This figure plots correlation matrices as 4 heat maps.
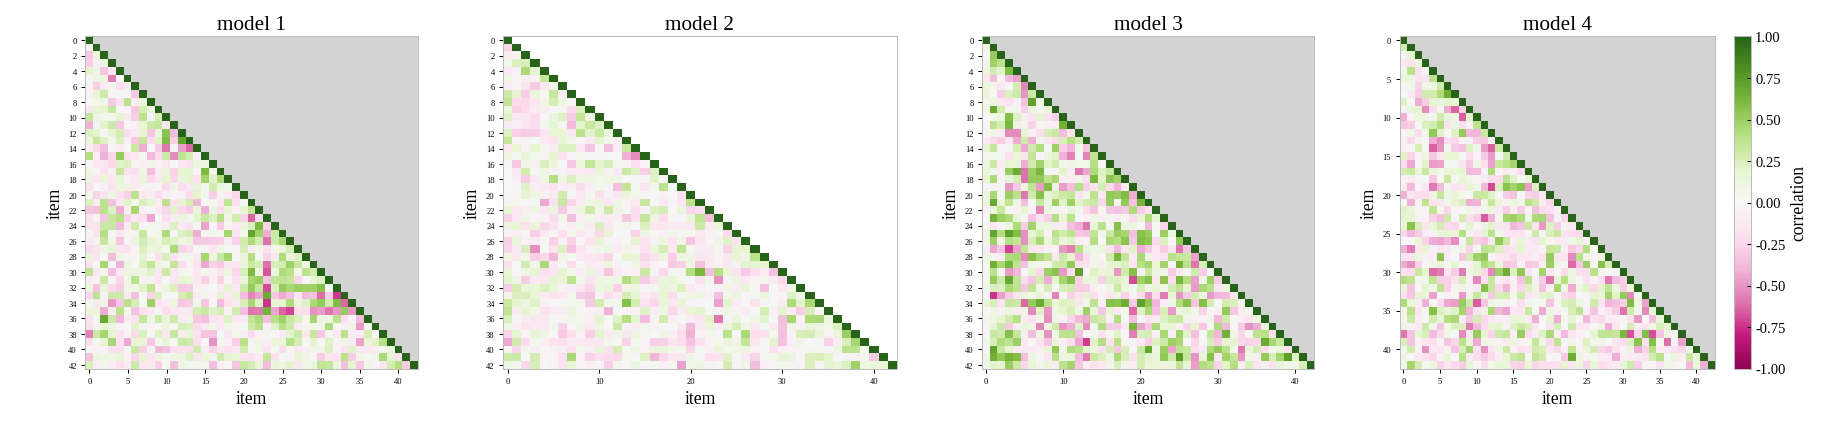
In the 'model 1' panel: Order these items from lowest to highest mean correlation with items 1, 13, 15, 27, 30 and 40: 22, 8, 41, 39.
22, 8, 41, 39
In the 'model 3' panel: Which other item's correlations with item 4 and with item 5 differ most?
17
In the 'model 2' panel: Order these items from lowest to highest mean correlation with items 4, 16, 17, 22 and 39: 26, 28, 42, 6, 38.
6, 28, 42, 26, 38
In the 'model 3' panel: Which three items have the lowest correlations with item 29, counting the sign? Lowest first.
27, 33, 5
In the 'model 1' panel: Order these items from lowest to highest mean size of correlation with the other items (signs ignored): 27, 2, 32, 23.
27, 2, 32, 23
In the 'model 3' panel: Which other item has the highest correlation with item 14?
18
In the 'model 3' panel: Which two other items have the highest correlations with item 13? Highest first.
35, 11
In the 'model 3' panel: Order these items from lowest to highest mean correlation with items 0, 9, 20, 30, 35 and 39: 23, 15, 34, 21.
15, 34, 23, 21
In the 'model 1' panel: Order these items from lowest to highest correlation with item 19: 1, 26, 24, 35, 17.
26, 24, 1, 17, 35
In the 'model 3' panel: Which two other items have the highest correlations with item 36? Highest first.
39, 41
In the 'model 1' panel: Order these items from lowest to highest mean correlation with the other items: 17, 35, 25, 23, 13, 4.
35, 23, 4, 17, 13, 25
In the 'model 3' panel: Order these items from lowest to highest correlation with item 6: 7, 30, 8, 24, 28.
30, 7, 24, 28, 8
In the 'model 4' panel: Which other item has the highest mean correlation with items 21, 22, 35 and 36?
4
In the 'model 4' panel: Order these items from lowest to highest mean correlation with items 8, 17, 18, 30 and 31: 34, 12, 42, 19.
19, 42, 12, 34
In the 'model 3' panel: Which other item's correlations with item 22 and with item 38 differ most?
19
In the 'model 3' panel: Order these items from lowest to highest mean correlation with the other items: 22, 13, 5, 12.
5, 13, 12, 22
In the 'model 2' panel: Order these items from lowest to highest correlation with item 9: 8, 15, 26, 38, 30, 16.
38, 26, 15, 30, 8, 16
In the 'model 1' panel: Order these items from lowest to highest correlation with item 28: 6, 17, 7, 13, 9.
9, 6, 13, 7, 17
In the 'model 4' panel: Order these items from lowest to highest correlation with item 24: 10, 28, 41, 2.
10, 41, 2, 28
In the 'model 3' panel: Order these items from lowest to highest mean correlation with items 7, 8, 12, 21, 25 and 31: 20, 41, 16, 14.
41, 14, 16, 20
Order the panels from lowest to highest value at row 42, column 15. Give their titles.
model 4, model 3, model 2, model 1
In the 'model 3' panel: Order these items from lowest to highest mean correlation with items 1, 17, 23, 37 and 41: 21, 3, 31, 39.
21, 31, 3, 39
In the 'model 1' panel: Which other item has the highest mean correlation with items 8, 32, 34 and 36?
29
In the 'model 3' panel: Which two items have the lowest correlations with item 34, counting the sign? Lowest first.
5, 37
